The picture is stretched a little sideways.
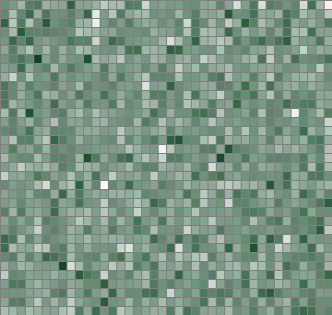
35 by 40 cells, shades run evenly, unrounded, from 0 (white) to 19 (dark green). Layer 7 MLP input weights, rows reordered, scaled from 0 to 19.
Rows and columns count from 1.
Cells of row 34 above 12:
10
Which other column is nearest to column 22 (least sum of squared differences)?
16
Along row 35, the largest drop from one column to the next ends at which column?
15
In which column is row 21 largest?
33
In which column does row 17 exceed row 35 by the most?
28
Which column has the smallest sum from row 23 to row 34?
9
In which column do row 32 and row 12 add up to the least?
18
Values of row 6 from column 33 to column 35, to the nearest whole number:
6 11 11
